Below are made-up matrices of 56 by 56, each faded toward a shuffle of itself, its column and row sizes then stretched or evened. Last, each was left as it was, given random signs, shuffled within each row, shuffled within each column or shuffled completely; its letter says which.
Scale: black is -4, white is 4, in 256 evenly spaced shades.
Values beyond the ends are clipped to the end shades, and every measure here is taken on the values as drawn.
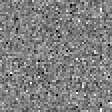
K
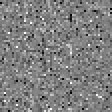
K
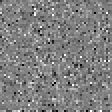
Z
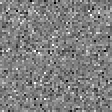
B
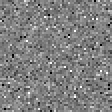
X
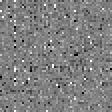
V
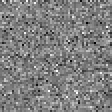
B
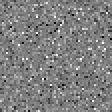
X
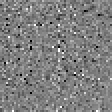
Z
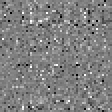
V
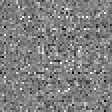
V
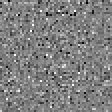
V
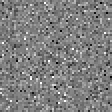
X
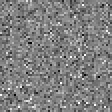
K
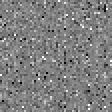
K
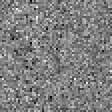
K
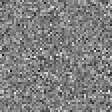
Z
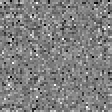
V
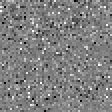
B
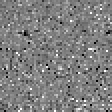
B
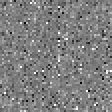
K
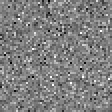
X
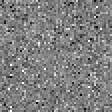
K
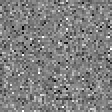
K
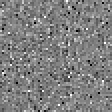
K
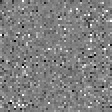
Z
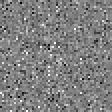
K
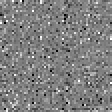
V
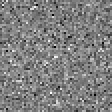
X
